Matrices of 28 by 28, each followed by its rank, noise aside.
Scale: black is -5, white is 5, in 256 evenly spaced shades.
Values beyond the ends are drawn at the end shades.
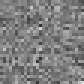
five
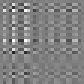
one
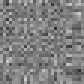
four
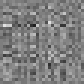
two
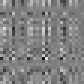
two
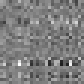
two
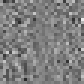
five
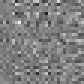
three
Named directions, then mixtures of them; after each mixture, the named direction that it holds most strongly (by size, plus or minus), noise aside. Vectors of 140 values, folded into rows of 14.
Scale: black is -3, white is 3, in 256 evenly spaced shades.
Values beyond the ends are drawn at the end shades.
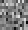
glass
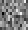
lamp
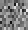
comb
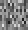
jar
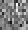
lamp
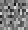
comb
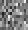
lamp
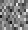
glass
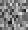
lamp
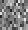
glass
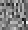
glass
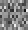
jar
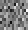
comb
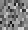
comb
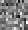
glass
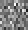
comb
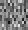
jar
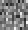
glass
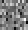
glass
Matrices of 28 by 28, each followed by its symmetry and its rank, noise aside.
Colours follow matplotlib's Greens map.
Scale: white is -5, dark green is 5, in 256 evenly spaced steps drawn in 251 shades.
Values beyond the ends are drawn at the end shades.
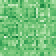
no symmetry, rank four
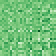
no symmetry, rank three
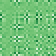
antisymmetric, rank two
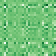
no symmetry, rank two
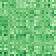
antisymmetric, rank four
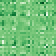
no symmetry, rank three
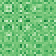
symmetric, rank three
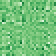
antisymmetric, rank four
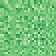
antisymmetric, rank four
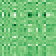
no symmetry, rank two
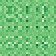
no symmetry, rank two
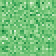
antisymmetric, rank four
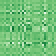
no symmetry, rank two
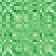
symmetric, rank two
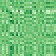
antisymmetric, rank two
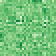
no symmetry, rank four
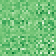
no symmetry, rank three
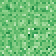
symmetric, rank four
